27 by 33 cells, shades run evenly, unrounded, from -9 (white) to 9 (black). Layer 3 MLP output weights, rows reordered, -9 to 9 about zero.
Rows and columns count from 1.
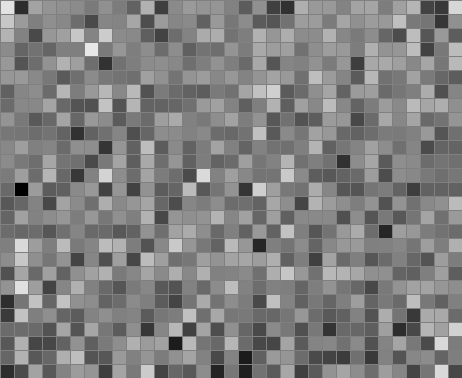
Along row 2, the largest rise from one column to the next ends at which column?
11
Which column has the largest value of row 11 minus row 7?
8
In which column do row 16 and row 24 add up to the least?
33
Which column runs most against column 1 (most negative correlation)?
32
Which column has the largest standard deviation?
2
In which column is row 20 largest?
1
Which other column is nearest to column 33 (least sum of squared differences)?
5
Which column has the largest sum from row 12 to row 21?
28
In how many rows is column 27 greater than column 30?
13
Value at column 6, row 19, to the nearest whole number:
4
